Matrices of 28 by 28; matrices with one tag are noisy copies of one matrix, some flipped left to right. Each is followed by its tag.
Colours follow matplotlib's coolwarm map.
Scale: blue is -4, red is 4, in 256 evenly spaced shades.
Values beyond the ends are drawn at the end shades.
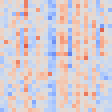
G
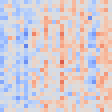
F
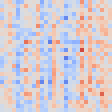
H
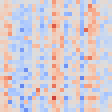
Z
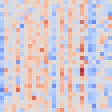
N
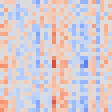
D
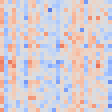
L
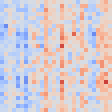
F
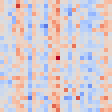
Z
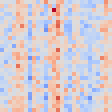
Z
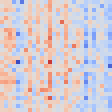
F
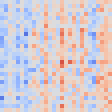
F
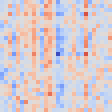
G
